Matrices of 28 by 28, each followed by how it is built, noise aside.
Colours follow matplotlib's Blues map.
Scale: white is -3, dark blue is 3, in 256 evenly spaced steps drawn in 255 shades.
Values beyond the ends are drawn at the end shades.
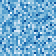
repeating rows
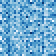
repeating rows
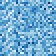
repeating rows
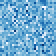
uneven columns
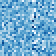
uneven columns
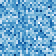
repeating rows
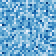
repeating rows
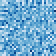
blocks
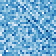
Toeplitz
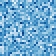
repeating rows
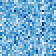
uneven columns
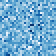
uneven columns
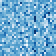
uneven columns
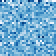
uneven rows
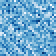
Toeplitz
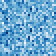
repeating rows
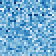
uneven rows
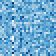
uneven columns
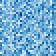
repeating rows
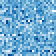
uneven rows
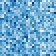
repeating rows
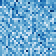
Toeplitz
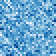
Toeplitz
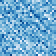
Toeplitz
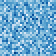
repeating rows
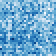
blocks
